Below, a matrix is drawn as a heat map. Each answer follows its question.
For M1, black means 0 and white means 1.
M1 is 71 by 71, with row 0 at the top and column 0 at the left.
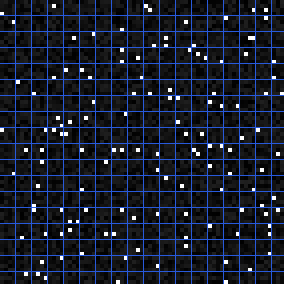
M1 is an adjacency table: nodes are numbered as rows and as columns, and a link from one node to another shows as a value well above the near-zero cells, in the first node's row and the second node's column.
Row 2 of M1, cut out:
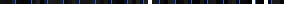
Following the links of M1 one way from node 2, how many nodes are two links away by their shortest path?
10
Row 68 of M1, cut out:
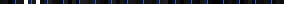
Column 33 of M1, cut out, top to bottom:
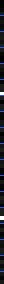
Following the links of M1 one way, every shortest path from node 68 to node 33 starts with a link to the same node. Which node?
node 9
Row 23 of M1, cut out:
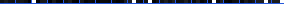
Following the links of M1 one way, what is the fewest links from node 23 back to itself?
2
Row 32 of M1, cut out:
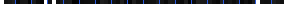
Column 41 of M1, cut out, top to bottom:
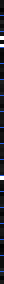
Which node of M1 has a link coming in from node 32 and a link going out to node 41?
node 11
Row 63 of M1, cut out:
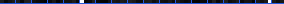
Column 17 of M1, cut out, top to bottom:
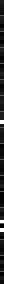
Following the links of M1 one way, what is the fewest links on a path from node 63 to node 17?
6
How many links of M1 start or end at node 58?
6
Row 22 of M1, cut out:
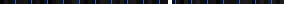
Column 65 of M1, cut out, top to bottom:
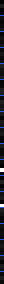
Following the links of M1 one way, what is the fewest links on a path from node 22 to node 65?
2
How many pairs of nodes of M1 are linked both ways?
1
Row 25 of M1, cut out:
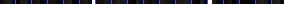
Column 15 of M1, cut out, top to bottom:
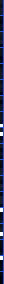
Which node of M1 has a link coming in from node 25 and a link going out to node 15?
node 52
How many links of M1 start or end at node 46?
7
